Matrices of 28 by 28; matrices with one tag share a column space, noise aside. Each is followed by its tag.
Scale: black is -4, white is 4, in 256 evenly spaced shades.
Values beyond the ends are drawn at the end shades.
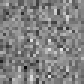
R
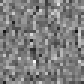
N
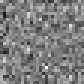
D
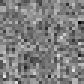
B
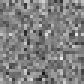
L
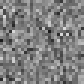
N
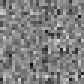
R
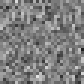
D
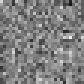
R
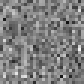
B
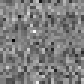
D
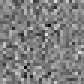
L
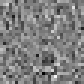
D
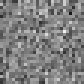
R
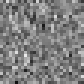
D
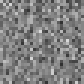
N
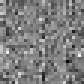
R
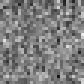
R
